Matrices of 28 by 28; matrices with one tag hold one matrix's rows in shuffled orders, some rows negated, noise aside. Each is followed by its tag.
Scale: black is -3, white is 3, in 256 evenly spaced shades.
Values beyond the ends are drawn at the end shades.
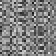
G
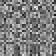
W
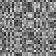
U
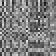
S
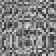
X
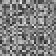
G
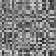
X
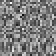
W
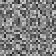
W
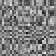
X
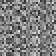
W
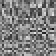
X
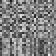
G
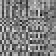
S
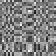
U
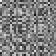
G
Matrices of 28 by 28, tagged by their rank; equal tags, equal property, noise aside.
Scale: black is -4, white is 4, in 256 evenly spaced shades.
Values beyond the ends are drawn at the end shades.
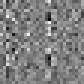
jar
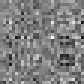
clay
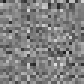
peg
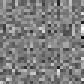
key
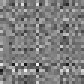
jar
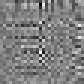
jar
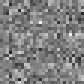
key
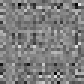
clay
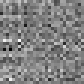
peg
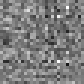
key
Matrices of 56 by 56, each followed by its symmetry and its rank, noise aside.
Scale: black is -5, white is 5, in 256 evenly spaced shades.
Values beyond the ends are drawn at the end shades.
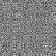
no symmetry, rank four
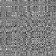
no symmetry, rank four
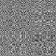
no symmetry, rank six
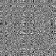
no symmetry, rank six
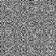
no symmetry, rank four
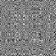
no symmetry, rank five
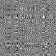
no symmetry, rank six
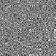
symmetric, rank six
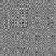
symmetric, rank five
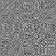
symmetric, rank six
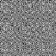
no symmetry, rank five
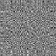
antisymmetric, rank four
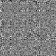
antisymmetric, rank six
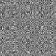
no symmetry, rank five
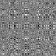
antisymmetric, rank four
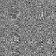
no symmetry, rank six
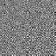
no symmetry, rank five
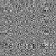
no symmetry, rank four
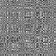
no symmetry, rank five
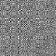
symmetric, rank four
